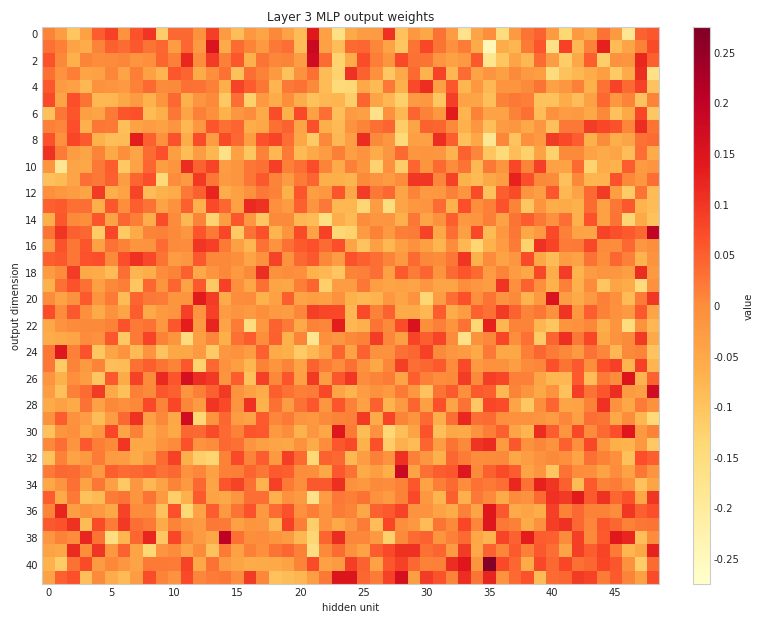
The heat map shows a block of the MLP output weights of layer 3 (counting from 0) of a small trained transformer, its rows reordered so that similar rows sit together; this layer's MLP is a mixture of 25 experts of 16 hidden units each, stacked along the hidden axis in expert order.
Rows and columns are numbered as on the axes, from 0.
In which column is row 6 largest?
32
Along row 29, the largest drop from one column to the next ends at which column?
12
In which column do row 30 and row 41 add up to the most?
23
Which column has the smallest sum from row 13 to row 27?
24
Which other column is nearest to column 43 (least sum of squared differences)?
26
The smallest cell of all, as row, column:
1, 35
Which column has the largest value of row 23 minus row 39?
8
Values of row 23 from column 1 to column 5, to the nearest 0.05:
-0.05 -0.05 0 0 0.05
